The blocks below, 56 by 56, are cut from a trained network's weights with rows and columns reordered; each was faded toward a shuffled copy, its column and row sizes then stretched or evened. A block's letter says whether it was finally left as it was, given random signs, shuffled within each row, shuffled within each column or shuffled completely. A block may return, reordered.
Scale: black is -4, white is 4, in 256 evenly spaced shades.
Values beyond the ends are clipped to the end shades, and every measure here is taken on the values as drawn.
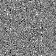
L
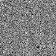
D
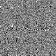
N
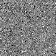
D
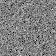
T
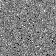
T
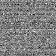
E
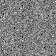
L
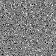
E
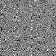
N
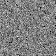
L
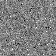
E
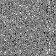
L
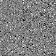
L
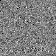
E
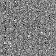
L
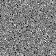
T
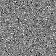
T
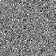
N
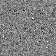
E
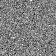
T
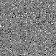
N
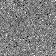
T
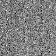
L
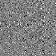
N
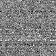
N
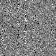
L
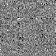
N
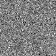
E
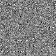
D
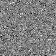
E
